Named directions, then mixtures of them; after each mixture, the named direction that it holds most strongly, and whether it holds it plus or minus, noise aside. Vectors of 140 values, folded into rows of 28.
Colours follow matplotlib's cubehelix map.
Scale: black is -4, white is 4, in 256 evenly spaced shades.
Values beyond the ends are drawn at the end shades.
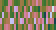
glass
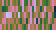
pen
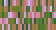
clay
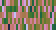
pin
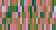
pen, minus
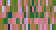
clay, minus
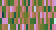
pin, minus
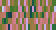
pen, minus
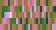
pen, plus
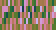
pen, minus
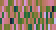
glass, minus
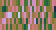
pen, plus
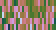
glass, plus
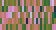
pen, plus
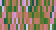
pin, plus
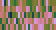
clay, minus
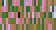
clay, plus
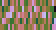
pen, plus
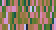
pin, minus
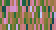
pin, minus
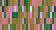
pin, minus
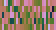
glass, minus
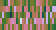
glass, plus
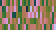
pin, minus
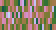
pen, plus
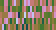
clay, plus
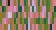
pen, plus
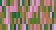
pin, minus
